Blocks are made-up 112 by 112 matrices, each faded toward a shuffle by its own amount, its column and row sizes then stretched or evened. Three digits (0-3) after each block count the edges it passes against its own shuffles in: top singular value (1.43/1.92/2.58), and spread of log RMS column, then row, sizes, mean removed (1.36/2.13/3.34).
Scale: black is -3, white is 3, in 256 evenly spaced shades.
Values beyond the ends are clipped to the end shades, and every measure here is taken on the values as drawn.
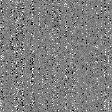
0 3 0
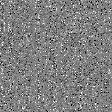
1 2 0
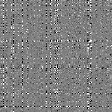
3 3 2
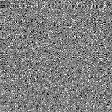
2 0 1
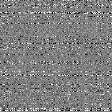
2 2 3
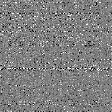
2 1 2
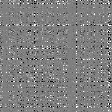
1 3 3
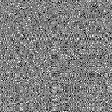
3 0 1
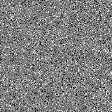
0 1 1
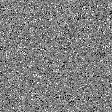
0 0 1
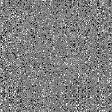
2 2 0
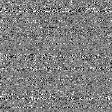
0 1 3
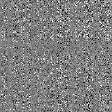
1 3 2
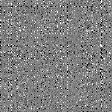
1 3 2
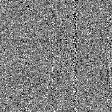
1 2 0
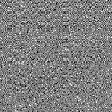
3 0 1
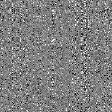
2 3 0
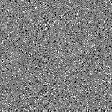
2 1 0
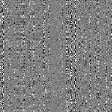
3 3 0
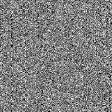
2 2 0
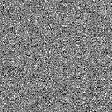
2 1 0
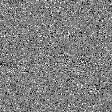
1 0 2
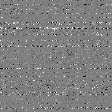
1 1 3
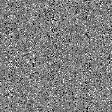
1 2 0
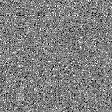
2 0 1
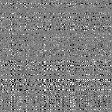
3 2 3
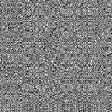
3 1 1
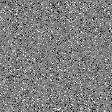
0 1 1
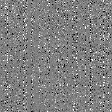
0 3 1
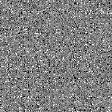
1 2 2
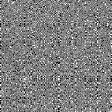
3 2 1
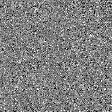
1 1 1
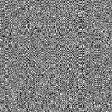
3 2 0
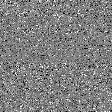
0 0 2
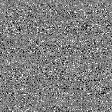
1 0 2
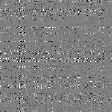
1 2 3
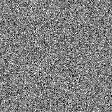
0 1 0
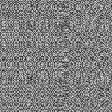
3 1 1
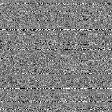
2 0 3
